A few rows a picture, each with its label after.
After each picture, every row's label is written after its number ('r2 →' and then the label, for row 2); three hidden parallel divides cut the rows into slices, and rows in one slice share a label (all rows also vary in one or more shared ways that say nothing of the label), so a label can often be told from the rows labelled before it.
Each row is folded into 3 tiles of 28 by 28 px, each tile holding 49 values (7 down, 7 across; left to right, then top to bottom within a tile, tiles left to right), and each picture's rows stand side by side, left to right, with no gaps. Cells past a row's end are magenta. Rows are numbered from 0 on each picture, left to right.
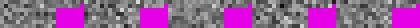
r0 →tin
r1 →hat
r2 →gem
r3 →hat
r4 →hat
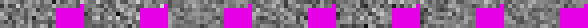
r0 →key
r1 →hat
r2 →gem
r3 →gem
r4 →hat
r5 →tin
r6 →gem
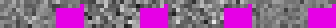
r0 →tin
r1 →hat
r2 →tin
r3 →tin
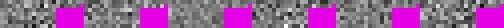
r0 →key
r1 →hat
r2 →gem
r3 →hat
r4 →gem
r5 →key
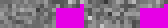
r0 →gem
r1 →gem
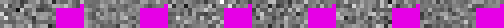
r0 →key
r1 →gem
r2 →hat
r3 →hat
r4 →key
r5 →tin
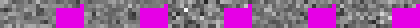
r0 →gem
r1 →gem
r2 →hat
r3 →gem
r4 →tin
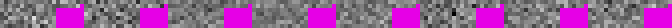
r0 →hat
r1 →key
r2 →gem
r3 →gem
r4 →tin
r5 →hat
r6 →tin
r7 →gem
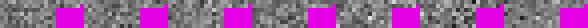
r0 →gem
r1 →tin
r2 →tin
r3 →tin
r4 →tin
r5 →key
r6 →tin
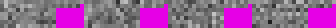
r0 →gem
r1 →gem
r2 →gem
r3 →gem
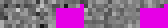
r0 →hat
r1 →gem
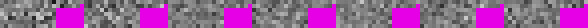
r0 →key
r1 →hat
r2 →tin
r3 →gem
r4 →gem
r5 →tin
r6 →gem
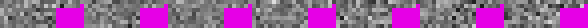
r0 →key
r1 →tin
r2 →gem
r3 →tin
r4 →hat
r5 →key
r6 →hat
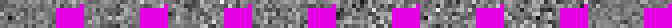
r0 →gem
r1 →tin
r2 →hat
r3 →gem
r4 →hat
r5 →hat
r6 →key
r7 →tin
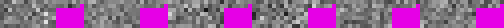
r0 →tin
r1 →gem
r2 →key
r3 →hat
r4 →gem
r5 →tin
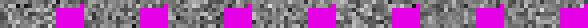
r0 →hat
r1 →key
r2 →key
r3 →key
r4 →key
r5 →tin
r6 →hat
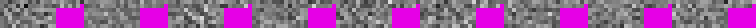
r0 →hat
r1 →gem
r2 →hat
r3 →tin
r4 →hat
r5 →hat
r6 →gem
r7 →gem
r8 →key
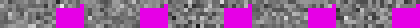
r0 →tin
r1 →gem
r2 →hat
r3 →tin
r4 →hat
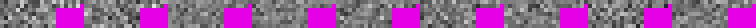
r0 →hat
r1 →key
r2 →gem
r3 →gem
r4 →gem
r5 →tin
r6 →tin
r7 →key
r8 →tin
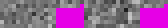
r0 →tin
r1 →tin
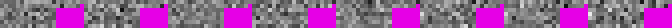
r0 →key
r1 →key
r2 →gem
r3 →hat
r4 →tin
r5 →key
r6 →key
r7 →key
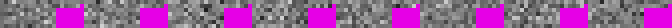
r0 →tin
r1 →gem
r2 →key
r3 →key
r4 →tin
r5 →gem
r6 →hat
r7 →gem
